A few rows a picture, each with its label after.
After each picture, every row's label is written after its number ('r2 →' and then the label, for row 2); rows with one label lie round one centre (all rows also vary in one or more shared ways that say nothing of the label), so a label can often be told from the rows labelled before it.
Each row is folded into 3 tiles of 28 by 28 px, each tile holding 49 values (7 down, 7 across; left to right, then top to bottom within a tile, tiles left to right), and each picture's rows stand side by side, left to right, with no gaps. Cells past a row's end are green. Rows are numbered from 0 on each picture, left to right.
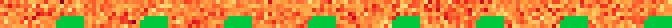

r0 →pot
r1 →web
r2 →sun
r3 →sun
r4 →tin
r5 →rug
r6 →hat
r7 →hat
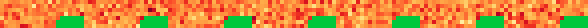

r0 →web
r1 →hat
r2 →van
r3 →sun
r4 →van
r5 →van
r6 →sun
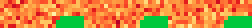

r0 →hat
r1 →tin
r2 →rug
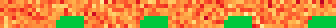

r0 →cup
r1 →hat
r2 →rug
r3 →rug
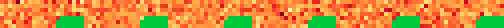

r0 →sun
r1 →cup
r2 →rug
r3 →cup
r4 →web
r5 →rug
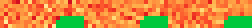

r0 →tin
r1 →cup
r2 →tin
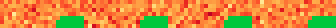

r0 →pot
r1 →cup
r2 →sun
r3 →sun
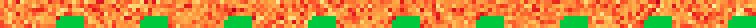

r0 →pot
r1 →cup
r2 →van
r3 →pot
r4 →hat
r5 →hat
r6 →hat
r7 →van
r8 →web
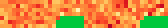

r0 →tin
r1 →tin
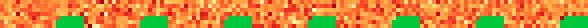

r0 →web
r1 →sun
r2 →pot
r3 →pot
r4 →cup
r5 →sun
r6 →tin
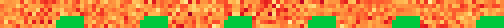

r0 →web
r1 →cup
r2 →hat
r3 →rug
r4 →hat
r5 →web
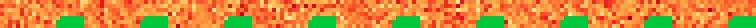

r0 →web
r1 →rug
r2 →hat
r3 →tin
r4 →cup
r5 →cup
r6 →web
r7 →van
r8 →van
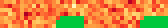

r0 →pot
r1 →rug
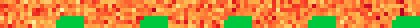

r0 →pot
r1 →hat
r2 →van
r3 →hat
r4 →cup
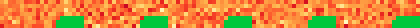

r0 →rug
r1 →tin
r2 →cup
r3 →hat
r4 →sun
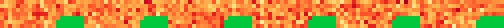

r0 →sun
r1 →cup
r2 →sun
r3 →sun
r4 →rug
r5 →pot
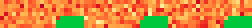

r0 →van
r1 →web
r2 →rug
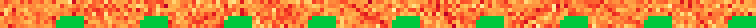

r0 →hat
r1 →cup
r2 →sun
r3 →tin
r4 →web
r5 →cup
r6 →pot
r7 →web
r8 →tin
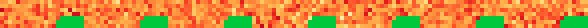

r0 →sun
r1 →pot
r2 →web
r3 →pot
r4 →hat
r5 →rug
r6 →sun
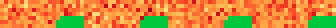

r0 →hat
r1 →van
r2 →cup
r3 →van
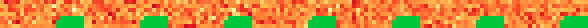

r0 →hat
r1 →rug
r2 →web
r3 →tin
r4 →rug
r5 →pot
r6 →tin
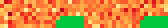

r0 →hat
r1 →web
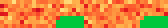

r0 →pot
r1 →web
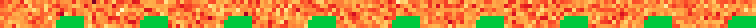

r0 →van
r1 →hat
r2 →cup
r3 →van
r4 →hat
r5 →tin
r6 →van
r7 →pot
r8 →hat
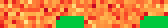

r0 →van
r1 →web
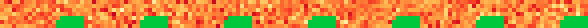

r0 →hat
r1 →cup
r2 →sun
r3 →pot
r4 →cup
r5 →rug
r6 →cup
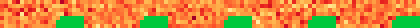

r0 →cup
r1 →sun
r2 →pot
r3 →web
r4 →sun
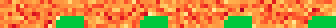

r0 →pot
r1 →web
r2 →tin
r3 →hat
